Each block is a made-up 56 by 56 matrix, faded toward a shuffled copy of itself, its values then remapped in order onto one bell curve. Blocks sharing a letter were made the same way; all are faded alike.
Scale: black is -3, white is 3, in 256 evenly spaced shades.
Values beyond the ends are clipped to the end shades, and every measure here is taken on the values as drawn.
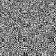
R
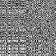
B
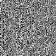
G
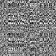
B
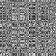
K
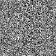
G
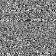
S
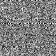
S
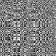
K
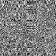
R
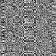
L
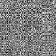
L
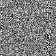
G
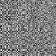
L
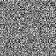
R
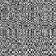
B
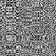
B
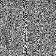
G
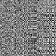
K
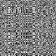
L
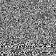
S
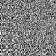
R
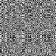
B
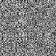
R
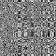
L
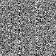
G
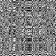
K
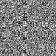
R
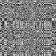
B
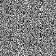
G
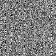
G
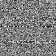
S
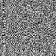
R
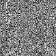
G
